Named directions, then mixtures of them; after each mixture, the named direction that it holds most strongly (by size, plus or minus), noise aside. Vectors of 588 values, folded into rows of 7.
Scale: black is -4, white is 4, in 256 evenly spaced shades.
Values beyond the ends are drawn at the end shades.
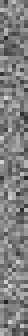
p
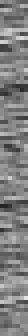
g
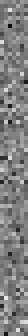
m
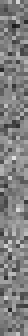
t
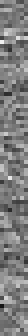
g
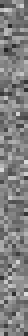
p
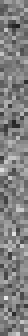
t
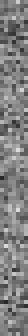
t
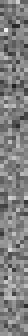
t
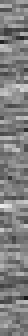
g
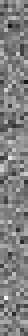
m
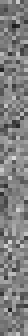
t
